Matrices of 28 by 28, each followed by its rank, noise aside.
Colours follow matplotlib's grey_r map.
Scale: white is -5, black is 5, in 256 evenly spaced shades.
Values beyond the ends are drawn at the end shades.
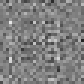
four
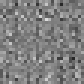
four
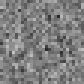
eight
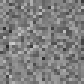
seven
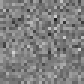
six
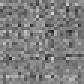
four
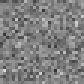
eight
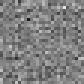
seven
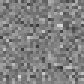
eight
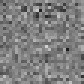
four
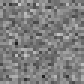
eight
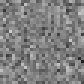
five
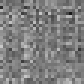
four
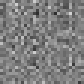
four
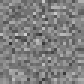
seven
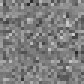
eight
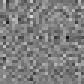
seven
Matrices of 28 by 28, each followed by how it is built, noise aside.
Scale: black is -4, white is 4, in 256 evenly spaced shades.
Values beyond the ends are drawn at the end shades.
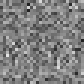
repeating columns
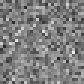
noise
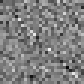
diagonal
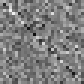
diagonal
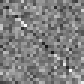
diagonal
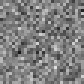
noise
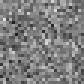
noise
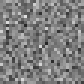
repeating columns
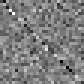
diagonal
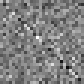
diagonal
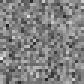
noise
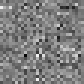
low rank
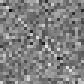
diagonal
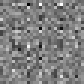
low rank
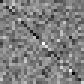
diagonal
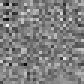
low rank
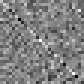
diagonal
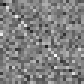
diagonal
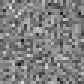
noise
